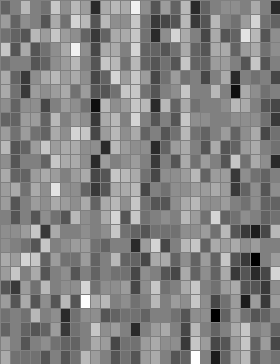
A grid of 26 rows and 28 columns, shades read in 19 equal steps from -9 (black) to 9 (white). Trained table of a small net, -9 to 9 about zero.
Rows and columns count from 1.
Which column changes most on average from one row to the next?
5
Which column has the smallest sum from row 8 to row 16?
10
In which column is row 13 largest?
12
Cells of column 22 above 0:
11
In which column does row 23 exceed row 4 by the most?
4
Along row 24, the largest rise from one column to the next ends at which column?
20
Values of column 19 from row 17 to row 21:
1 4 1 3 3
